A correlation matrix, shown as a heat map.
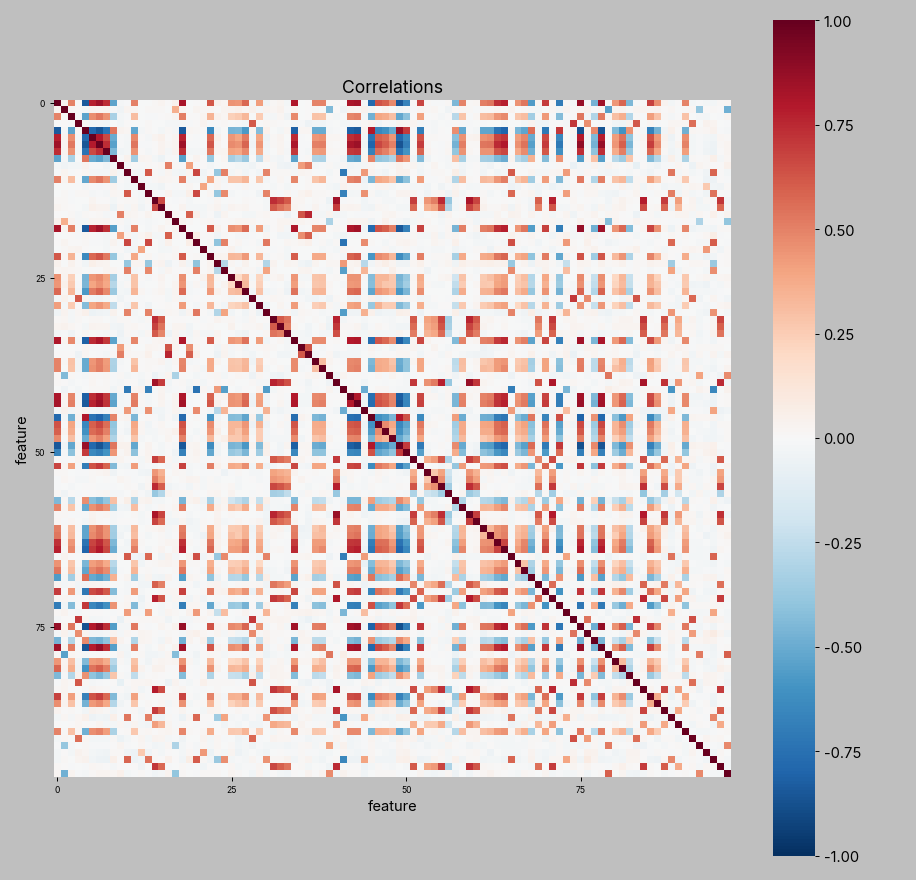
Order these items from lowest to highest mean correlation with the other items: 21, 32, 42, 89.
21, 89, 32, 42
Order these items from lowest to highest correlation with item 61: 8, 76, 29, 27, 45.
45, 8, 76, 29, 27
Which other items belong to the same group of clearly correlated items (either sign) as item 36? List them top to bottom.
9, 16, 19, 35
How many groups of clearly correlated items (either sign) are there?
7
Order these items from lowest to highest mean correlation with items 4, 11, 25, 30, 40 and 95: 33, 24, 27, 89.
27, 24, 89, 33
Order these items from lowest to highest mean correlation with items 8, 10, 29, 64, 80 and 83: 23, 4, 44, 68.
4, 68, 23, 44
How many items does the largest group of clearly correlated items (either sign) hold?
46
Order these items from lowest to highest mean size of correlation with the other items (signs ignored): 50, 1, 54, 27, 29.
1, 54, 29, 27, 50
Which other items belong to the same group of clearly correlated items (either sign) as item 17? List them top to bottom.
1, 39, 79, 92, 96
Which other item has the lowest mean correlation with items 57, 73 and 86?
41
